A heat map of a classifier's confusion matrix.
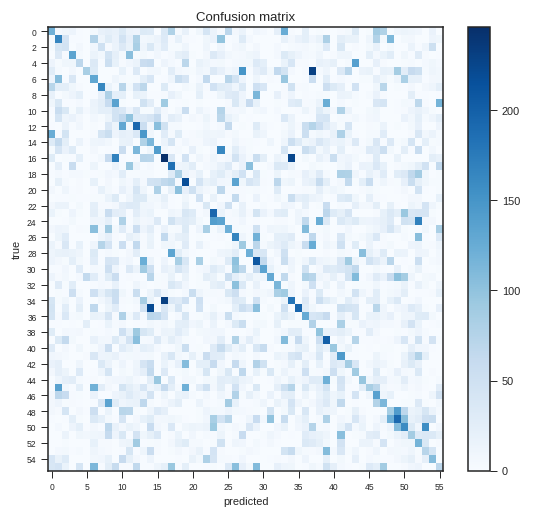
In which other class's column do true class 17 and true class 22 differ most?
28
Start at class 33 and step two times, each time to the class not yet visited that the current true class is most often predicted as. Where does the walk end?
26
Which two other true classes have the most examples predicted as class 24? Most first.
15, 1
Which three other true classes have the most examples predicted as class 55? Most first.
9, 25, 17
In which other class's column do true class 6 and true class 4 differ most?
43
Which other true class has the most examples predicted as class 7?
27
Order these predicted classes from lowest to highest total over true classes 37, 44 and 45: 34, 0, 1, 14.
0, 14, 34, 1
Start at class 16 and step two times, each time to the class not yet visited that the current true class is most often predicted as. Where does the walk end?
13
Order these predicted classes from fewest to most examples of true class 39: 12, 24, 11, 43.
24, 11, 43, 12
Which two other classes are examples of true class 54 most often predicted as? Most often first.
22, 10
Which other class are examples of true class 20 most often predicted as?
18
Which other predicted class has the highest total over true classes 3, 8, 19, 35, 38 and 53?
14
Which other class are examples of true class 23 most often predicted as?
50
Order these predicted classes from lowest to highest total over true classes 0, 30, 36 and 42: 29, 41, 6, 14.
6, 41, 29, 14
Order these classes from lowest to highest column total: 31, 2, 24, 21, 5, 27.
5, 31, 21, 2, 27, 24
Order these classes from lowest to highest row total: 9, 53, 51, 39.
53, 51, 9, 39
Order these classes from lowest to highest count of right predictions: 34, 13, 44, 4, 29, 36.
4, 44, 36, 13, 34, 29
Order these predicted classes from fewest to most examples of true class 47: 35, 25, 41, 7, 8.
35, 7, 41, 25, 8
